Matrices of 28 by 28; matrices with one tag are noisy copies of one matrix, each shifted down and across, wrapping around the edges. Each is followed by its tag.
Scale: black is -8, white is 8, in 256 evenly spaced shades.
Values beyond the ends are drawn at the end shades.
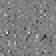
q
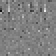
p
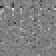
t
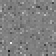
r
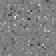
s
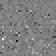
s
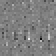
p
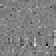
p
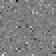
s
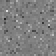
r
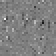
q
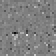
t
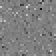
s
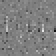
p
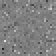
r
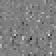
q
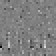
p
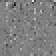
q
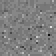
r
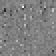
q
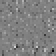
q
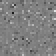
s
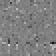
t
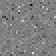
r
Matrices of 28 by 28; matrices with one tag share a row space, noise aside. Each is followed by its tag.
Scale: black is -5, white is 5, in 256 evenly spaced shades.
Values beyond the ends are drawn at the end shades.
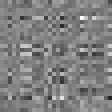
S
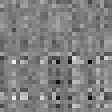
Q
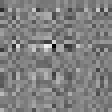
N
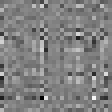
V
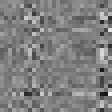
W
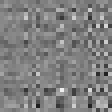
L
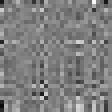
V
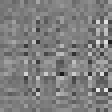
L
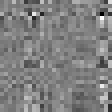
W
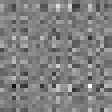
Q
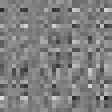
Q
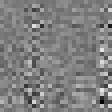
W
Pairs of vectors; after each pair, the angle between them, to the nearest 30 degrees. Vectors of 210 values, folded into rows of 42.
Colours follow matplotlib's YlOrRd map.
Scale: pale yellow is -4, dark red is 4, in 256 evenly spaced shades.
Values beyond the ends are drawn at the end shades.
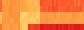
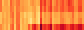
30 degrees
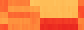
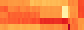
60 degrees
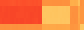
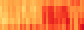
150 degrees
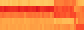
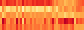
150 degrees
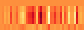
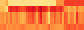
60 degrees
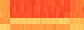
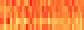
60 degrees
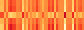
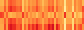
30 degrees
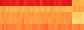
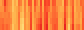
90 degrees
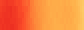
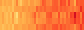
150 degrees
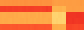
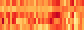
120 degrees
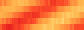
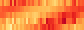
150 degrees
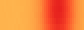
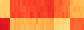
90 degrees
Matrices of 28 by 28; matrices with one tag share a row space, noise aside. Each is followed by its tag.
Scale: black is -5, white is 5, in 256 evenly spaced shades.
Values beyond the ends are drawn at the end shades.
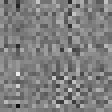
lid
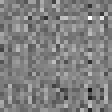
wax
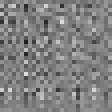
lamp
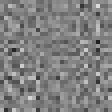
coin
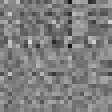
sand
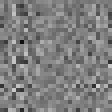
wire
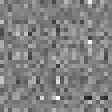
wax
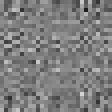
coin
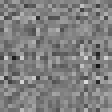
coin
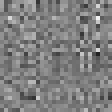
coin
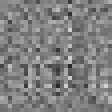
sand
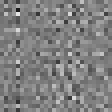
lid
